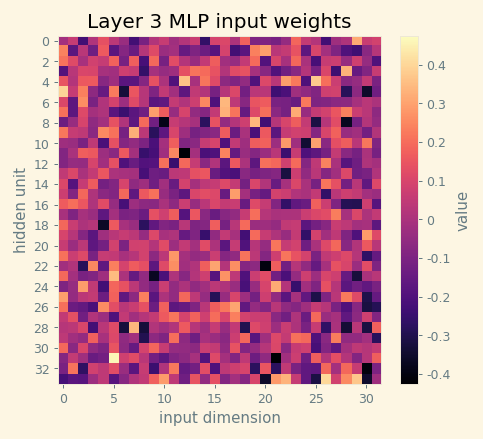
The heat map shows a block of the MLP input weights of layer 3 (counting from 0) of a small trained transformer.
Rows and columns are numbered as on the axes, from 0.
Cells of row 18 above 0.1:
4
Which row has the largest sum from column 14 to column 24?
7
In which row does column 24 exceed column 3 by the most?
6
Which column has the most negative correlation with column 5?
9
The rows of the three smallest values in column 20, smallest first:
22, 33, 8
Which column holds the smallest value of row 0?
14
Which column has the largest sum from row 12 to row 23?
0
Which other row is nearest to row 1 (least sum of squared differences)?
19
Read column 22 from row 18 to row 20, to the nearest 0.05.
0.05 -0.05 0.05
